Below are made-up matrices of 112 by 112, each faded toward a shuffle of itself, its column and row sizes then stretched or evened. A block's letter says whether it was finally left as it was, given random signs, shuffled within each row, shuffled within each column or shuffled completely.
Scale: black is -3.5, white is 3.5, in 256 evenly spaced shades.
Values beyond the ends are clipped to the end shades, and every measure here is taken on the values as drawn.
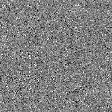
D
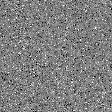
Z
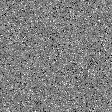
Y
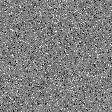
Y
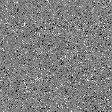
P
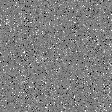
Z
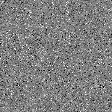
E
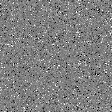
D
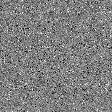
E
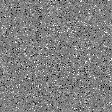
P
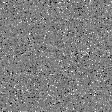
E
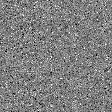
Z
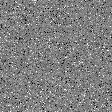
Y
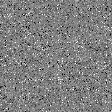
D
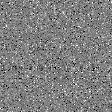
D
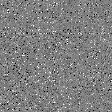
P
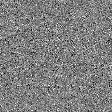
P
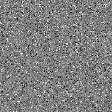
D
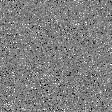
E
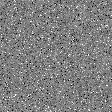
Y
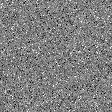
Y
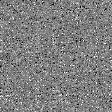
D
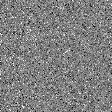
Z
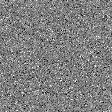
E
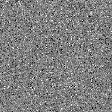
D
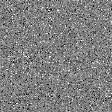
P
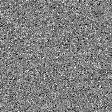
E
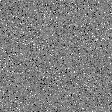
Y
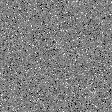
Y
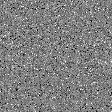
E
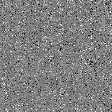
D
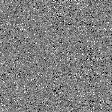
P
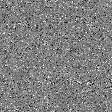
E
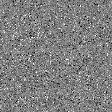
P
